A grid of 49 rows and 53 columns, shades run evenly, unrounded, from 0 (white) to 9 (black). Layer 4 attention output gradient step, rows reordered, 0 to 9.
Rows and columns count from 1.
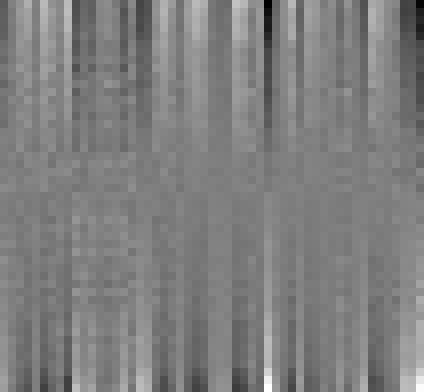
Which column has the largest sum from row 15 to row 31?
53
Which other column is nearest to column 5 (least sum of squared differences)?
13
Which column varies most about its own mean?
34
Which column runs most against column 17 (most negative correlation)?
15
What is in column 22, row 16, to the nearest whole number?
4
